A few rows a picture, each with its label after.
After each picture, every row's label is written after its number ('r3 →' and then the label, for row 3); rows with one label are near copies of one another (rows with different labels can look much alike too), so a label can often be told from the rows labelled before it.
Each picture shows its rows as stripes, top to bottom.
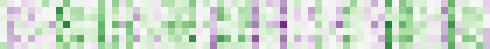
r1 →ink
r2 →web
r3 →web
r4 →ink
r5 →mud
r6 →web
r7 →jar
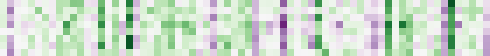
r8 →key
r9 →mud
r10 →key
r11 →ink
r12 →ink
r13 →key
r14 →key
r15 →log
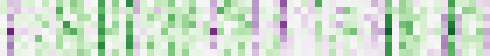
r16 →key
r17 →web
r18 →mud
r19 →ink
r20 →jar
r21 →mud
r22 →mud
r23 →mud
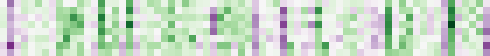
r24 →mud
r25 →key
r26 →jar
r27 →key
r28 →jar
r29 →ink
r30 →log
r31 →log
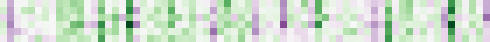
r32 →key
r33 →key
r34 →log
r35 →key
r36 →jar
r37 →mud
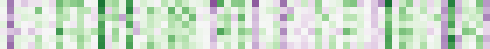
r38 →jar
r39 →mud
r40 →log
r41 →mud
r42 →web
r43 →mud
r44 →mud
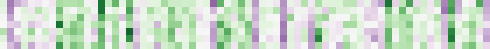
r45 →jar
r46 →mud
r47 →log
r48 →web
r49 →key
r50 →key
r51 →web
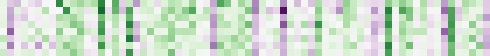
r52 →web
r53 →ink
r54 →jar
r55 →key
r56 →mud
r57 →key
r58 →jar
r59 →key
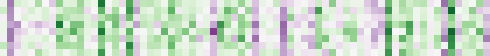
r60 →mud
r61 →key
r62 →log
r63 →web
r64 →jar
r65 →log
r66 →key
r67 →mud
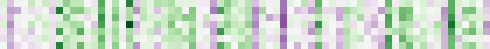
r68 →key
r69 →web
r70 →ink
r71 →key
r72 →web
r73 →ink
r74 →web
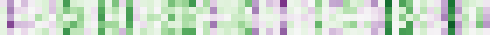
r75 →ink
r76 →jar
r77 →mud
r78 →jar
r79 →ink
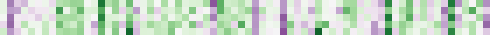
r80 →jar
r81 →web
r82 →jar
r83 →log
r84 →key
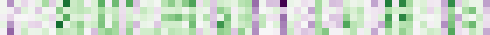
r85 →ink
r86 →web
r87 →ink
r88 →web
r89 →log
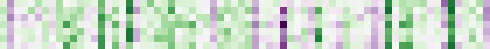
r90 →mud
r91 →key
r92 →jar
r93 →ink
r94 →key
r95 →key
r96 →ink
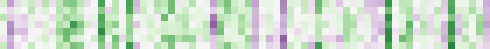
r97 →key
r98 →key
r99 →jar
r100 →jar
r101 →jar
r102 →ink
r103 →key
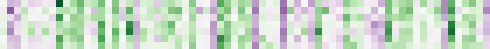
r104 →web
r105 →log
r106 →web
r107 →key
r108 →key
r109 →web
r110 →web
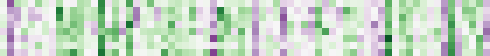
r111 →mud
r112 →web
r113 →web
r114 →key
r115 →log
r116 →jar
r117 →mud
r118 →jar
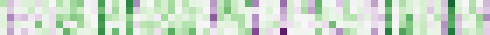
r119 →key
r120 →key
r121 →jar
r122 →mud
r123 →ink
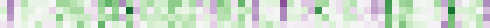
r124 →log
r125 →key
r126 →log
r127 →mud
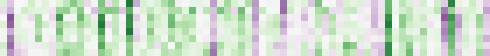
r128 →key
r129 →log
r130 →mud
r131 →mud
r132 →mud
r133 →mud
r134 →jar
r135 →jar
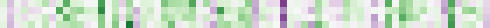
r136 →ink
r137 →web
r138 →ink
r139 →key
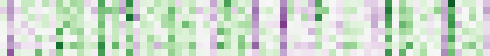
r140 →key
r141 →log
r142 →key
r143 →ink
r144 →web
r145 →mud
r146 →web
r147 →mud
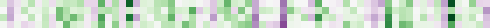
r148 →key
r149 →log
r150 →key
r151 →ink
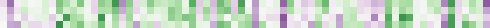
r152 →log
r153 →log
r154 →ink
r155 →web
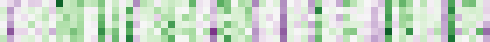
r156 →web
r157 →key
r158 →ink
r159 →key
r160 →jar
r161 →key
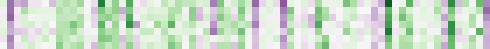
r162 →jar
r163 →log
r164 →log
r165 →key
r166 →jar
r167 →log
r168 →log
